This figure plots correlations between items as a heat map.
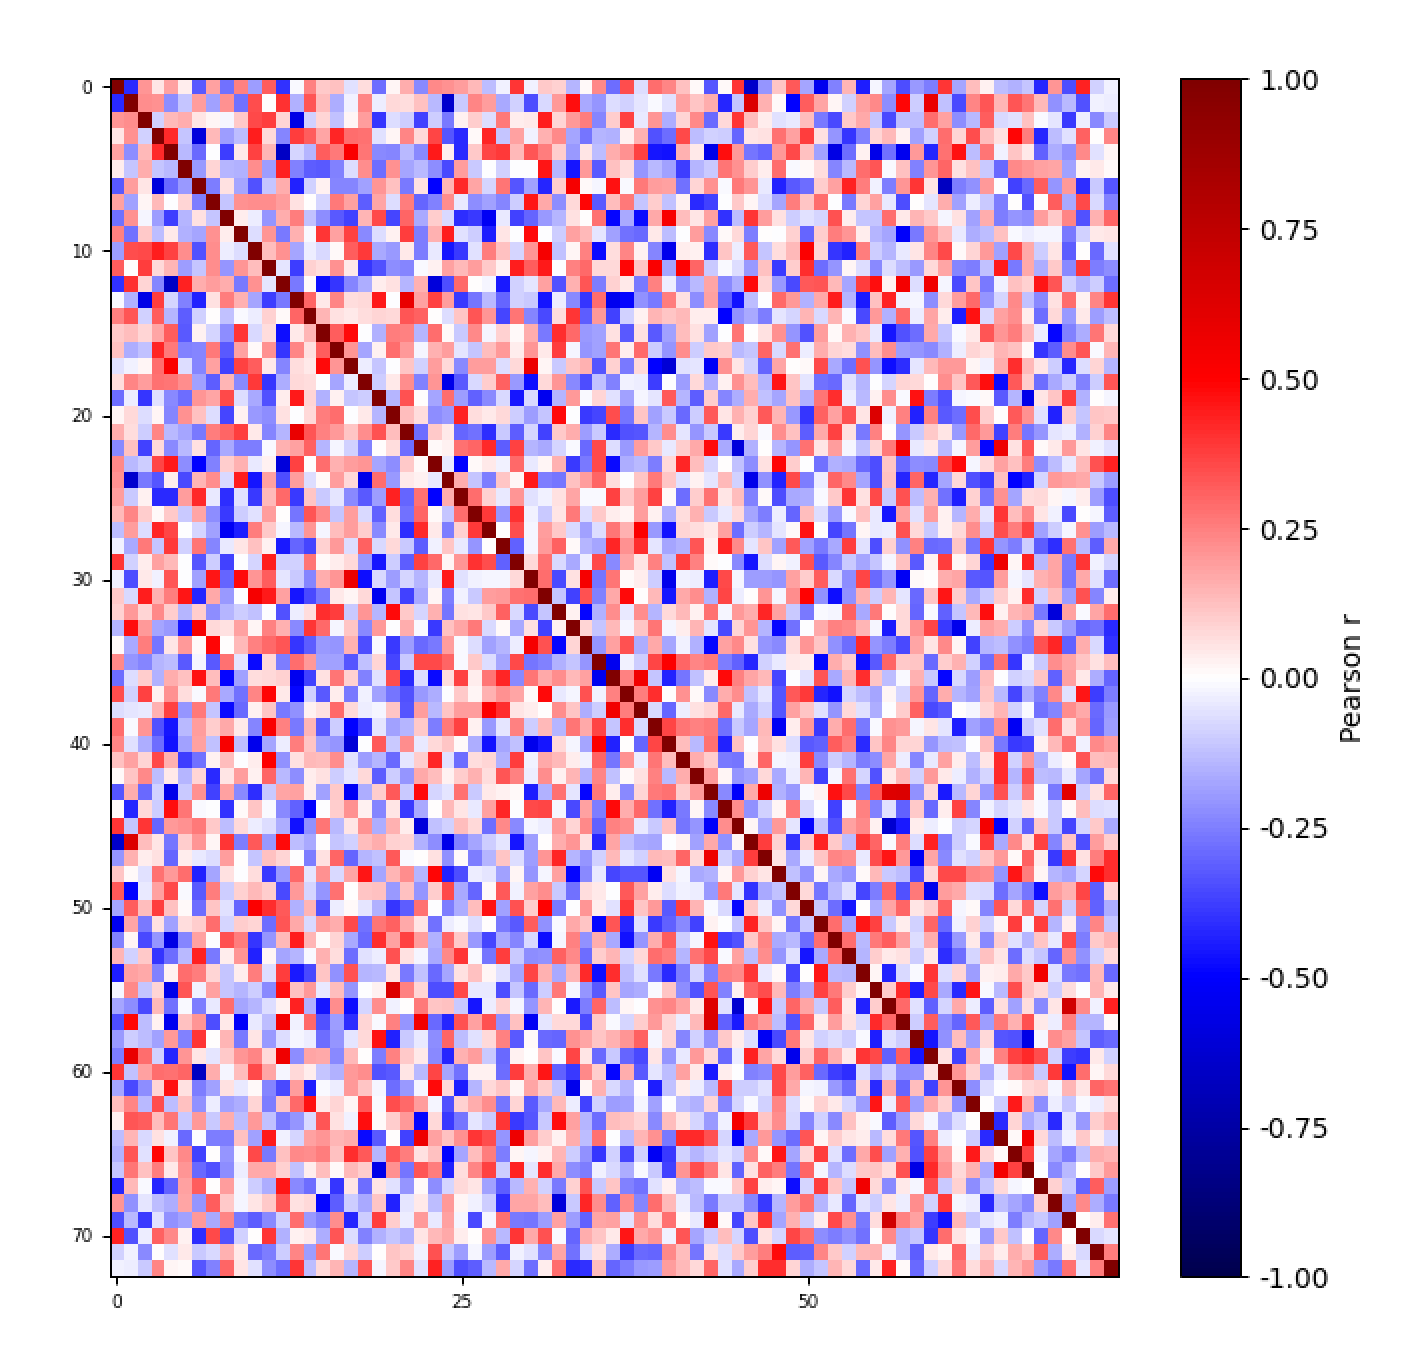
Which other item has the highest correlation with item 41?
11
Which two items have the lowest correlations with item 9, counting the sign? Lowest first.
57, 27
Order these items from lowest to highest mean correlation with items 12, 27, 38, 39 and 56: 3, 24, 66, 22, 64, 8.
8, 24, 3, 66, 64, 22
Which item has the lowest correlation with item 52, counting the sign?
4
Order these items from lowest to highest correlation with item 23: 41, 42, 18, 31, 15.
31, 42, 18, 15, 41
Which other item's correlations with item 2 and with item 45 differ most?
50
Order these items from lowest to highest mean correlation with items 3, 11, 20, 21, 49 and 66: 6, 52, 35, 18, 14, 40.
6, 40, 35, 52, 18, 14
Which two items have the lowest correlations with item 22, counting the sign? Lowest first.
45, 63
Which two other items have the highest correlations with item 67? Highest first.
54, 12
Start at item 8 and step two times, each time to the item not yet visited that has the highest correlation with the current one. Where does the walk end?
35
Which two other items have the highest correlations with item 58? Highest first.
19, 6
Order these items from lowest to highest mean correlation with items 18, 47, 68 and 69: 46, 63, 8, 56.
63, 46, 8, 56
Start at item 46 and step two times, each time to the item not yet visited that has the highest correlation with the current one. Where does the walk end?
59
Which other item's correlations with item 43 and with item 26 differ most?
56
